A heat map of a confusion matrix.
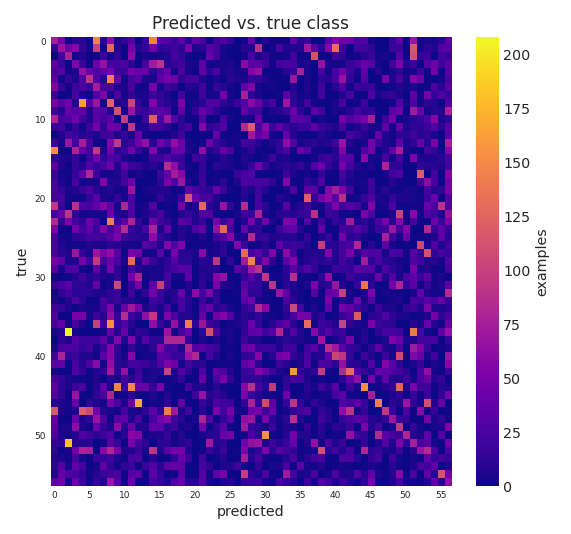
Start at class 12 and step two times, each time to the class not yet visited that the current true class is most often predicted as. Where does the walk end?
11
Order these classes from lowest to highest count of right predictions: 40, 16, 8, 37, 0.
37, 0, 16, 40, 8
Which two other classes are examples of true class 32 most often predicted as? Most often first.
41, 56
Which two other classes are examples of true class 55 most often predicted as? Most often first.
27, 33
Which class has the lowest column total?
26
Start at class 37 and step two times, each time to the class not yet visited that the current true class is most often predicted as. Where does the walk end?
51
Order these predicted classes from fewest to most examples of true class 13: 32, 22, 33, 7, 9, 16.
7, 32, 16, 22, 33, 9
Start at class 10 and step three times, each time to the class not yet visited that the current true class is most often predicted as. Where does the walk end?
6
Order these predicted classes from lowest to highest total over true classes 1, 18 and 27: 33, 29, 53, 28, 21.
28, 21, 33, 29, 53
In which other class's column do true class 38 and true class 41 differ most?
18
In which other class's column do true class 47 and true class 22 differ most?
16
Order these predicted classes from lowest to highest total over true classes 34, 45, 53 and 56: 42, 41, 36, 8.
36, 42, 41, 8
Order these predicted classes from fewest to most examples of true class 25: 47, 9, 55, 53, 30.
53, 30, 55, 9, 47
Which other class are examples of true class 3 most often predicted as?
15
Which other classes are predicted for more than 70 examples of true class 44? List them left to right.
9, 11, 28, 31, 49
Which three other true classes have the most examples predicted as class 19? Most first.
36, 20, 39
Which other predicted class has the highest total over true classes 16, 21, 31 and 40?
49
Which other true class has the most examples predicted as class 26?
29
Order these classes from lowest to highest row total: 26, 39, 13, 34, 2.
2, 26, 34, 39, 13
